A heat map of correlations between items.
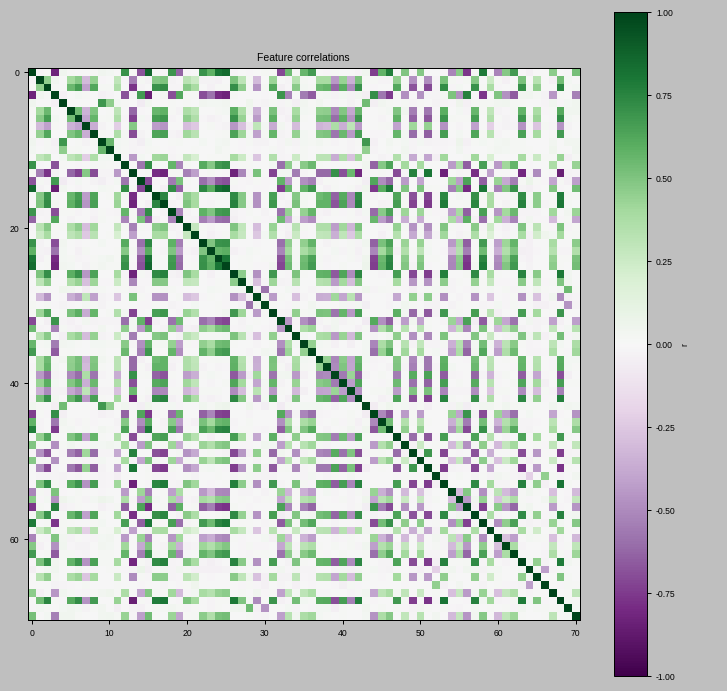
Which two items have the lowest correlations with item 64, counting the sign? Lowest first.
66, 52
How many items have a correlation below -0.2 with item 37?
7
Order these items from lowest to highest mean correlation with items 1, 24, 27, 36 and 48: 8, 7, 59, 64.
7, 64, 59, 8
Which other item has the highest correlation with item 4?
9
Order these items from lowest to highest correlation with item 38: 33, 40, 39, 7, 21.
39, 7, 33, 21, 40
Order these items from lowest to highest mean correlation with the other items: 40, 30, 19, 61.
19, 30, 61, 40
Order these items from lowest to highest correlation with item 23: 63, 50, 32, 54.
32, 54, 63, 50
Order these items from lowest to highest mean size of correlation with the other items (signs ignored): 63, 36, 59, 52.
52, 59, 36, 63
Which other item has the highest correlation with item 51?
13
